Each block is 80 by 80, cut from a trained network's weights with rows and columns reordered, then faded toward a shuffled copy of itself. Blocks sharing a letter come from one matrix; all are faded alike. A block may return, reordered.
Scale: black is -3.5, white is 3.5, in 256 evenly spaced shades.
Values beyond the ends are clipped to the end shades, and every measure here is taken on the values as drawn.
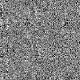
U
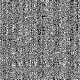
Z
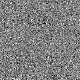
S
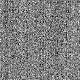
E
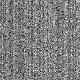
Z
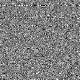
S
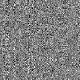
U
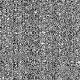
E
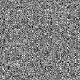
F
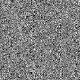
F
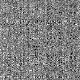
E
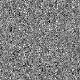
F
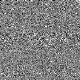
S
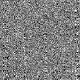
U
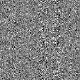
F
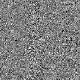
F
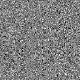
U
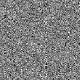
F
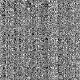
Z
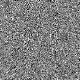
F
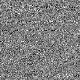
S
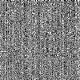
Z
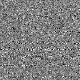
S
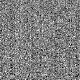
E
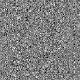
U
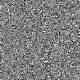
F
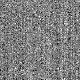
E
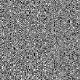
F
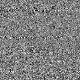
S
